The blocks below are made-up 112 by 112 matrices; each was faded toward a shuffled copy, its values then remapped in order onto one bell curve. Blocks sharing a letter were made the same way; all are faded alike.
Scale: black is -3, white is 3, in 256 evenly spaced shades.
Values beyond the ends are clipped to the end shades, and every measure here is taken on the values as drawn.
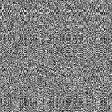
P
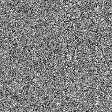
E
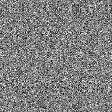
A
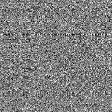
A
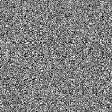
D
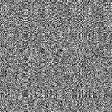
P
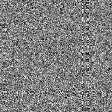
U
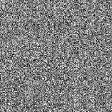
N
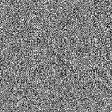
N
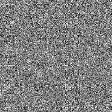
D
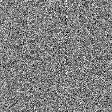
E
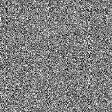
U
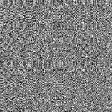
P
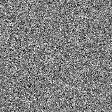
E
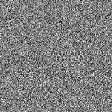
A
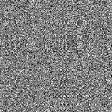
N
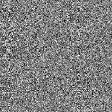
U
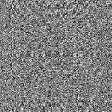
N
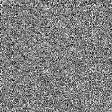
U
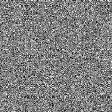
A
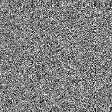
U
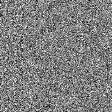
E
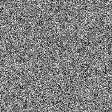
E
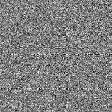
A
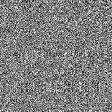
A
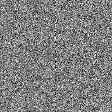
E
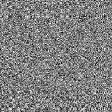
N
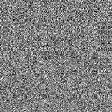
N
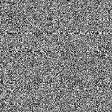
D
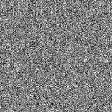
A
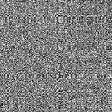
P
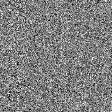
E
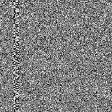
U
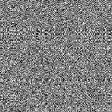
P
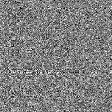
A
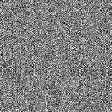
N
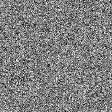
E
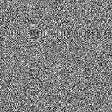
N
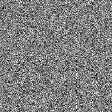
U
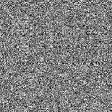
A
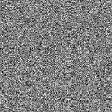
N
